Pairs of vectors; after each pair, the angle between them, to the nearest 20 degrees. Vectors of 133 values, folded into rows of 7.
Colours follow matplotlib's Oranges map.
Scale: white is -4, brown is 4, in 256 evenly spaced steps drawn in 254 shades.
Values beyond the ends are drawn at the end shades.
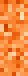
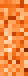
80 degrees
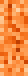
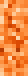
40 degrees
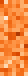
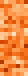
60 degrees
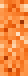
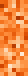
100 degrees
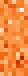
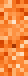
100 degrees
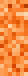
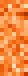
160 degrees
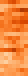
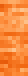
160 degrees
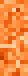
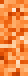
20 degrees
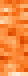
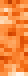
20 degrees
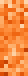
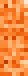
40 degrees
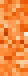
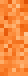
40 degrees
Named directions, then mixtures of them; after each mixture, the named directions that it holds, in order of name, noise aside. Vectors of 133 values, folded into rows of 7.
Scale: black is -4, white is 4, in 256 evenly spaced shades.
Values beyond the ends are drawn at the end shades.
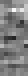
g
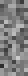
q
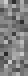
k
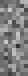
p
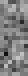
g, k, q.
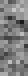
g, k.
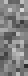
g, k, p.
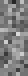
k, p.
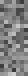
p, q.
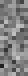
q.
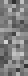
k, p.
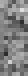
g, k.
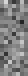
k.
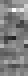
g.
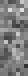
g, k, p.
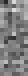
g, k.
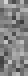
k.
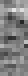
g.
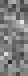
g, k.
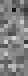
g, p, q.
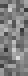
p, q.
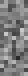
p, q.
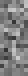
g, p, q.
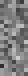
q.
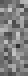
p.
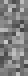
k, p.
